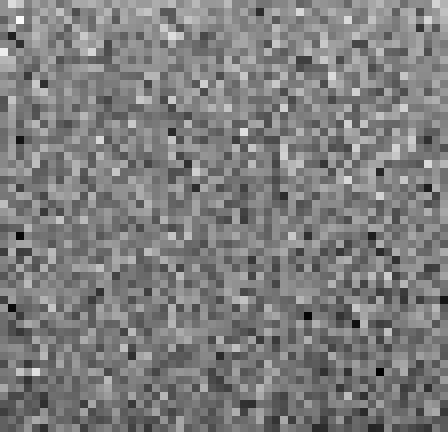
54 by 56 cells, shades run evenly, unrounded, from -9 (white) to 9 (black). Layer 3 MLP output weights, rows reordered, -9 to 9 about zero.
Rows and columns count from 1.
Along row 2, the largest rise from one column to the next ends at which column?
53
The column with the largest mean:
3
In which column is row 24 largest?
54
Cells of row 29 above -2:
51
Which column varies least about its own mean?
9
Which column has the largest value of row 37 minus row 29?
48
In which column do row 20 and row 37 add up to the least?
36
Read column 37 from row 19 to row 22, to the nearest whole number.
2 1 -4 -4
